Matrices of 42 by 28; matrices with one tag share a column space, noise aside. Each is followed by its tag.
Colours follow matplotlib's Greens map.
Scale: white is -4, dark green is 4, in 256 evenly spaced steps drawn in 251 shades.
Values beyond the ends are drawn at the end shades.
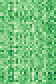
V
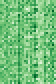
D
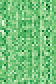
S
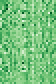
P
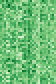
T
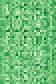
S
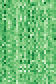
T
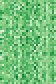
S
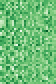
S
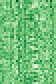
T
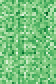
D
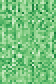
P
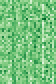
T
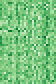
S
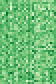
V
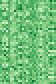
V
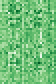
P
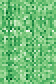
S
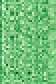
V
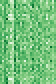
T
